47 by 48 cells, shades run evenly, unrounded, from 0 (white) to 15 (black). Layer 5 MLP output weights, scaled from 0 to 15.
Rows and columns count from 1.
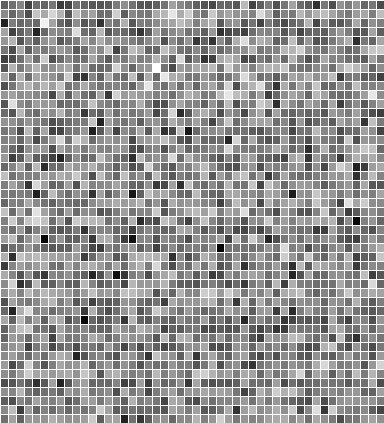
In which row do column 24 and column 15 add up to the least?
2
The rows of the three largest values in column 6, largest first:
27, 19, 31
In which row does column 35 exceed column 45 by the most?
10
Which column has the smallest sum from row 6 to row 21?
29
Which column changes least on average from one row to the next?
9
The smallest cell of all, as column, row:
20, 8
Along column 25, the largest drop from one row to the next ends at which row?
42
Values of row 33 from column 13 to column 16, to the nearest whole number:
6 6 7 4
